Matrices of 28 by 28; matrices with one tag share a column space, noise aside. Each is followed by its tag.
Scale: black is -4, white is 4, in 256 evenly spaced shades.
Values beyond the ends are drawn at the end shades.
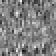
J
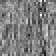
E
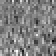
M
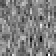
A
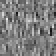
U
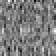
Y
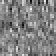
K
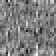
J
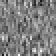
A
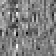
U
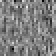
Y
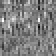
U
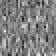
A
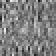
Y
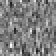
J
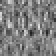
U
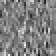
J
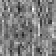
E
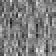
E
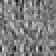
K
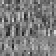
U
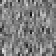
J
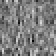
M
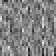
Y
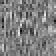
U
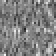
J
